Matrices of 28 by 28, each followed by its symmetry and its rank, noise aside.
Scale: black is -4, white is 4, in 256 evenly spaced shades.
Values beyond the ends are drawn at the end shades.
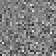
no symmetry, rank seven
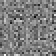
no symmetry, rank six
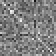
symmetric, rank seven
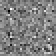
antisymmetric, rank six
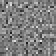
no symmetry, rank six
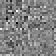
no symmetry, rank six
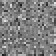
antisymmetric, rank six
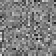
no symmetry, rank seven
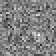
no symmetry, rank seven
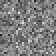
symmetric, rank seven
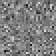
antisymmetric, rank six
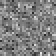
antisymmetric, rank six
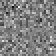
no symmetry, rank seven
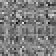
no symmetry, rank five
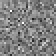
symmetric, rank seven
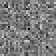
symmetric, rank six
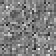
symmetric, rank seven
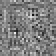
antisymmetric, rank six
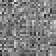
no symmetry, rank six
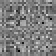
symmetric, rank five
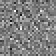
no symmetry, rank six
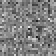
no symmetry, rank seven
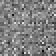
symmetric, rank six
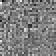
antisymmetric, rank six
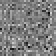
no symmetry, rank six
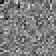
symmetric, rank seven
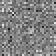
symmetric, rank seven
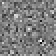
symmetric, rank six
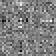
antisymmetric, rank six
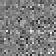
symmetric, rank seven
